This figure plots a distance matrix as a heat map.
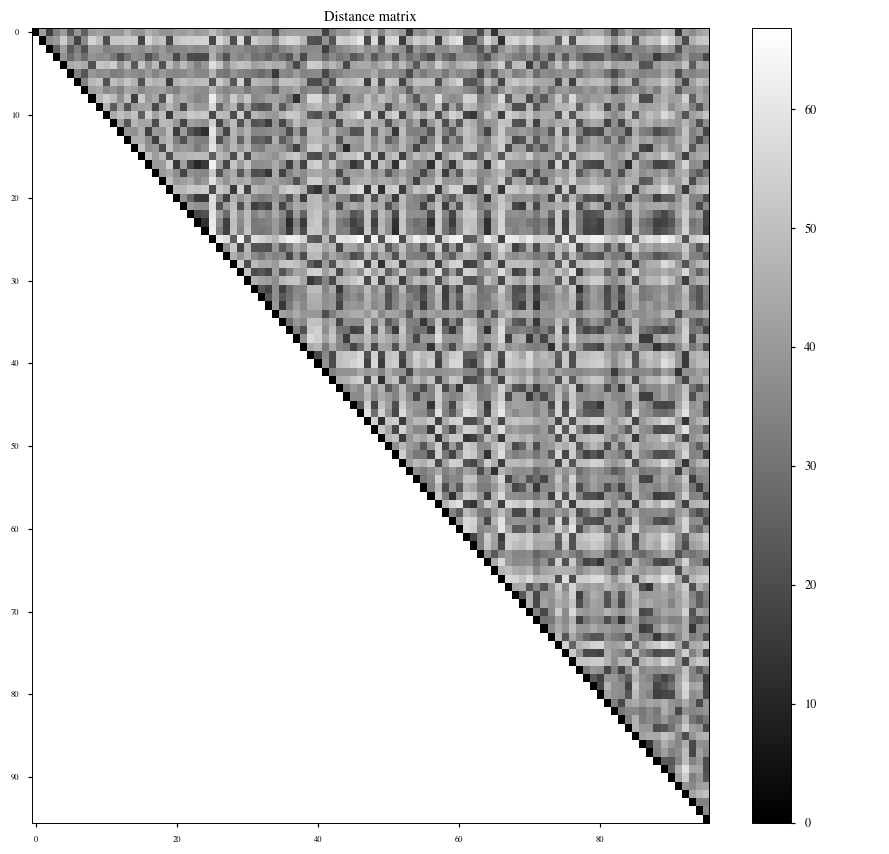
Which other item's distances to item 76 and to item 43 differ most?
60
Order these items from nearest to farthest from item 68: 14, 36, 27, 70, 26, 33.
26, 33, 36, 27, 14, 70
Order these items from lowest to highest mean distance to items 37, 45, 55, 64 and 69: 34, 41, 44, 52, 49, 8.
44, 8, 41, 34, 49, 52
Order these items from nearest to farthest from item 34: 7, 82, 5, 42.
5, 82, 7, 42
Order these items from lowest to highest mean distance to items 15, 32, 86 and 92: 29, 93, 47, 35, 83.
47, 93, 83, 35, 29
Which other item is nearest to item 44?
14
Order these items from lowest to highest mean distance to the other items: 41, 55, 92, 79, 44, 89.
55, 41, 44, 79, 89, 92
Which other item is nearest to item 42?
49
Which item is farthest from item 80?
25
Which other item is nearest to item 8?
37
